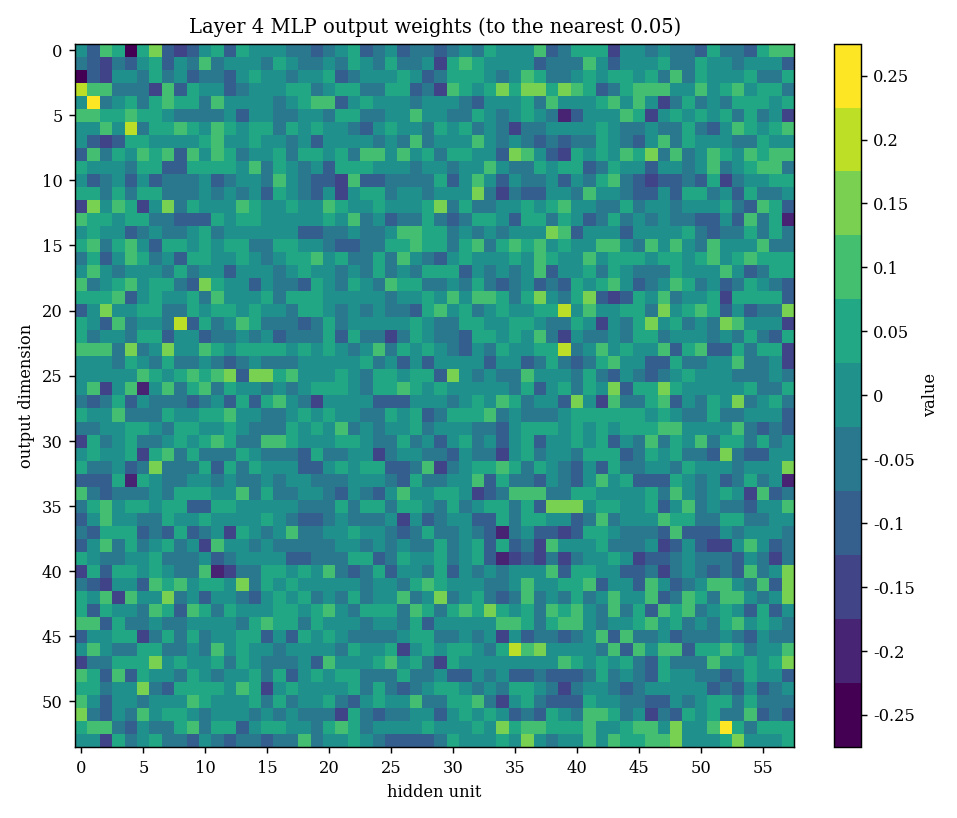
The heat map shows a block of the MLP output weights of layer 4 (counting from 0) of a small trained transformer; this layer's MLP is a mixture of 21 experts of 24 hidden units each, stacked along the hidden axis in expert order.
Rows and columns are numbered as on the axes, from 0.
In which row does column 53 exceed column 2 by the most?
53
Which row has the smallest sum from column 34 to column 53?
39
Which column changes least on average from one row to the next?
31
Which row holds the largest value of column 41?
19
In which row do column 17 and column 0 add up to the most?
3
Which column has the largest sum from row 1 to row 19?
1
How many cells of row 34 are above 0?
18
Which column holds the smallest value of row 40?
11
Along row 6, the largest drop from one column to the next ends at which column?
5
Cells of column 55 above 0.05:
5
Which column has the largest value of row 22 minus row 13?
57
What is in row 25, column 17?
0.1
